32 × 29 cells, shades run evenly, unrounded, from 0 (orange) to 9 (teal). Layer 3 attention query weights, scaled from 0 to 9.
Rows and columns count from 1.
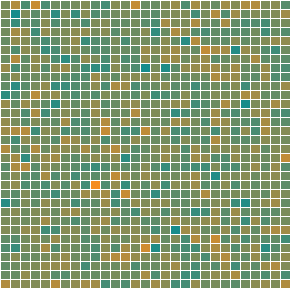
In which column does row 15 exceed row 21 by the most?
10
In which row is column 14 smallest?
1
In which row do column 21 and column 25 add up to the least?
6
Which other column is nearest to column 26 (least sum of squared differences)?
4
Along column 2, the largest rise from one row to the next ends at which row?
2
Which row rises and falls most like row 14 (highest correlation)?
9
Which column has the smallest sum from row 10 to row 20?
12
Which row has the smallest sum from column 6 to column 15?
29
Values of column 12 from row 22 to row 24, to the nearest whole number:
7 7 4
